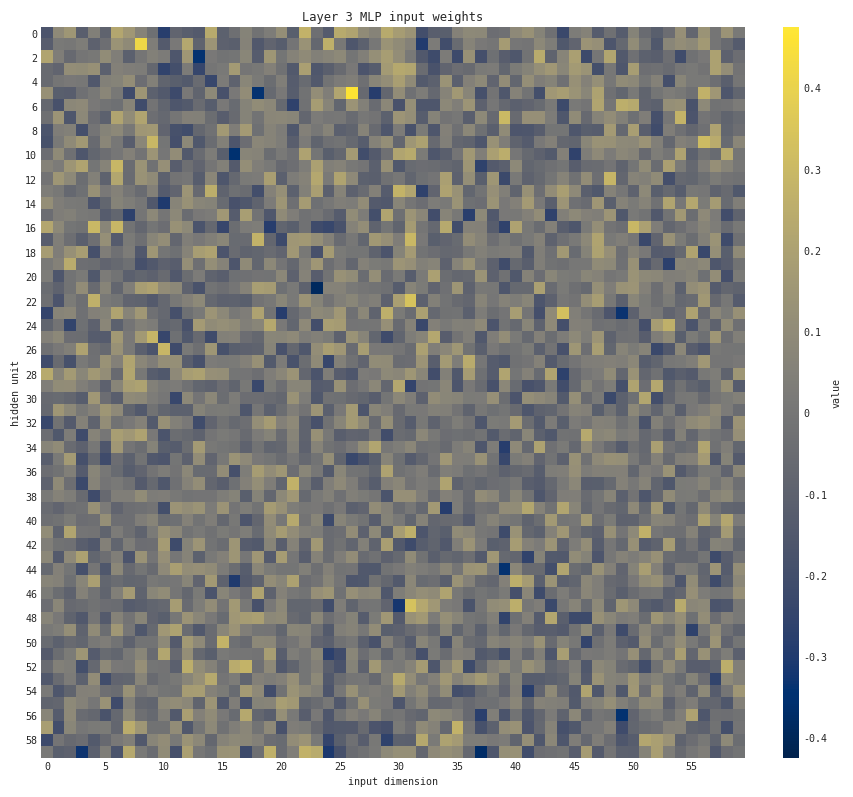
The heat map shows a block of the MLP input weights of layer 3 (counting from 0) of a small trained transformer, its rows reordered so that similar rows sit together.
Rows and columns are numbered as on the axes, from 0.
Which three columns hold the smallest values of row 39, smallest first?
34, 10, 53
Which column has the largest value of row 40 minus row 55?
58
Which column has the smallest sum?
49
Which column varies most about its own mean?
39
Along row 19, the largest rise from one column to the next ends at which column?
54
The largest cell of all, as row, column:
5, 26
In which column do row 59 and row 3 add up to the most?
22
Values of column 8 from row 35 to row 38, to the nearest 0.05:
0 -0.1 -0.15 0.1
